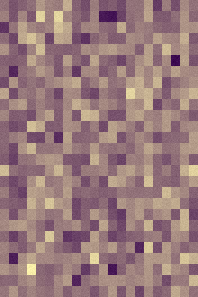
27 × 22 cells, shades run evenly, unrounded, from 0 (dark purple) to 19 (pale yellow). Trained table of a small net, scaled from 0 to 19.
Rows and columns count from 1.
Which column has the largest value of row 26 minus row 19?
22
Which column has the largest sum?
17
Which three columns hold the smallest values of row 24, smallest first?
2, 15, 13
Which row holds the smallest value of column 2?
24
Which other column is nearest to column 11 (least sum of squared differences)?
6
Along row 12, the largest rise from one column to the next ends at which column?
4
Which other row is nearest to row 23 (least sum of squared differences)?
5
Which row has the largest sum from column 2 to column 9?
3
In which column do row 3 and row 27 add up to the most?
7
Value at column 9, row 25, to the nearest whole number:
9
